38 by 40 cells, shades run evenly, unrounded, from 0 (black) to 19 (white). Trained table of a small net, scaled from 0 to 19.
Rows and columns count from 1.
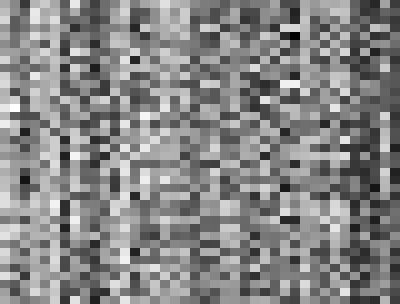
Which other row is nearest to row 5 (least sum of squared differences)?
3
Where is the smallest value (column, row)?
30, 5
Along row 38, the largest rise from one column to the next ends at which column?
8
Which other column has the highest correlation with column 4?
19
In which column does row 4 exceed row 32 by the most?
38
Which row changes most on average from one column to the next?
25
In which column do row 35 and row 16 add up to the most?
1
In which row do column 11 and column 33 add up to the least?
11
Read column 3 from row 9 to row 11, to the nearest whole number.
10 7 10
